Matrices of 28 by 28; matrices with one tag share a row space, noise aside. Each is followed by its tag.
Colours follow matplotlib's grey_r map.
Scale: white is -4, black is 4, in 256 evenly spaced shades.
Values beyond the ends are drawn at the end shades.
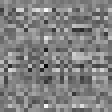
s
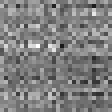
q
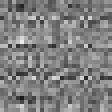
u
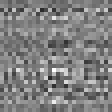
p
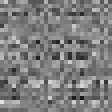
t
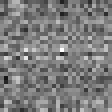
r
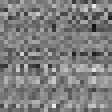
q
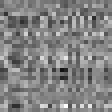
r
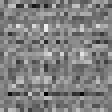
s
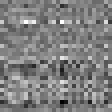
r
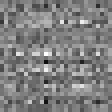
s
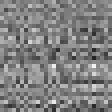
q
